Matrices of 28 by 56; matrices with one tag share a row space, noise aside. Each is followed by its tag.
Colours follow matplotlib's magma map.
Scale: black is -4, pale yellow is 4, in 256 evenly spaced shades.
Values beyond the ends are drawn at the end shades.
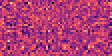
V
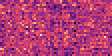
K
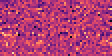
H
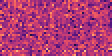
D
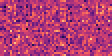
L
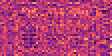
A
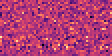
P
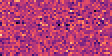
P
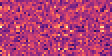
P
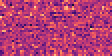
K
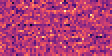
K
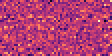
H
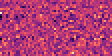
P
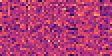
P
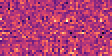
P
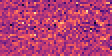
A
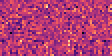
D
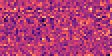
H
